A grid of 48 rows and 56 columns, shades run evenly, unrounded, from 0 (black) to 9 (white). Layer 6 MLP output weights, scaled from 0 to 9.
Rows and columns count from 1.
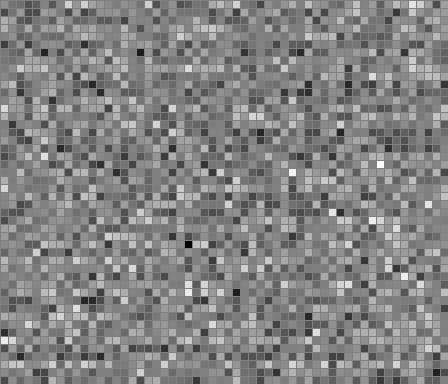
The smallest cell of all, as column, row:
24, 31
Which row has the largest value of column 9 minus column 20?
1
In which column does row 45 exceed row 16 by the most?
22
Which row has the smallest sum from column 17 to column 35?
44
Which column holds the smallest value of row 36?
46
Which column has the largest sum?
52
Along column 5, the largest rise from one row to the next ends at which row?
32
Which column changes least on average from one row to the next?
38
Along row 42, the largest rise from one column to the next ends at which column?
40
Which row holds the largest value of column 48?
21
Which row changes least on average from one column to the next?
5
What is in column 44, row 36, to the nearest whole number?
8
